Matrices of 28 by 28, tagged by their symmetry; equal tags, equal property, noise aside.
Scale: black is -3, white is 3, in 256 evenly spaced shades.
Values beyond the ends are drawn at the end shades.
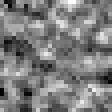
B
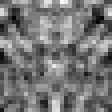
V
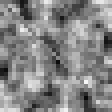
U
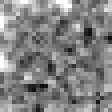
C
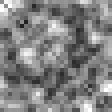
C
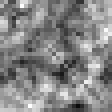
C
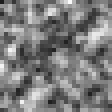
C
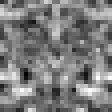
V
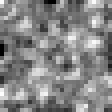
C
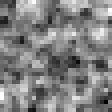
B
